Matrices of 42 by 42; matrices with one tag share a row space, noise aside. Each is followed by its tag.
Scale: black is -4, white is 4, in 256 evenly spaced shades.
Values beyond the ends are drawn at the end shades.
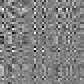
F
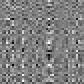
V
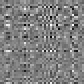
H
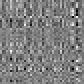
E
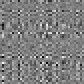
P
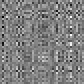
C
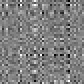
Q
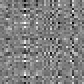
H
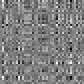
C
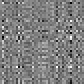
C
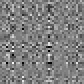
V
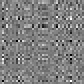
C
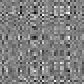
Q
